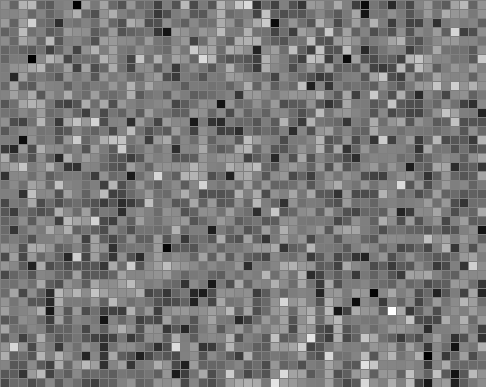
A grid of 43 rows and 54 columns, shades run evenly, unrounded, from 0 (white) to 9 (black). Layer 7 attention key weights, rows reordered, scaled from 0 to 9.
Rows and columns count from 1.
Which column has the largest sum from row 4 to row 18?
7
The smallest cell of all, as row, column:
35, 44
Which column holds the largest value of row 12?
25
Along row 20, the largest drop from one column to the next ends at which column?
27
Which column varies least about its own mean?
17
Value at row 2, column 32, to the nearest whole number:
6
